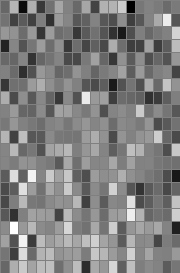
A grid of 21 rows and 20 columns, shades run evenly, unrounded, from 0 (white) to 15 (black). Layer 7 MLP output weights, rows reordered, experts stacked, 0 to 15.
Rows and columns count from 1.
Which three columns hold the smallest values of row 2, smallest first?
19, 18, 7
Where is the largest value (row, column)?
1, 15
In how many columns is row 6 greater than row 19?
14
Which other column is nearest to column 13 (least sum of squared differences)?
9
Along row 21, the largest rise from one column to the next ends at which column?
10
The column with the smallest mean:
8
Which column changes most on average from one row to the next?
2
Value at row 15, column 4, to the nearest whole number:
6
